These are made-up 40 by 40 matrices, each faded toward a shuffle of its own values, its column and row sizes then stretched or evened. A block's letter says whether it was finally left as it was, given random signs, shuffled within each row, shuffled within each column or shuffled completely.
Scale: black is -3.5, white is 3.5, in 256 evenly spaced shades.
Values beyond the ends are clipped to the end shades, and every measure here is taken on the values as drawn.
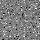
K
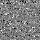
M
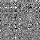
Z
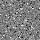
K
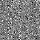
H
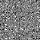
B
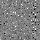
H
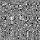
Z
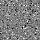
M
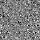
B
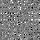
Z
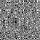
Z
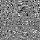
Z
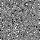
H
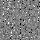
H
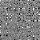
Z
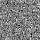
K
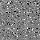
M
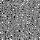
H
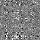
Z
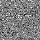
M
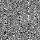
H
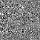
B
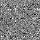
B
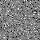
K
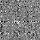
B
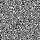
K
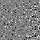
Z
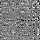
Z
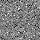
K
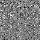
B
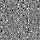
Z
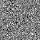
H
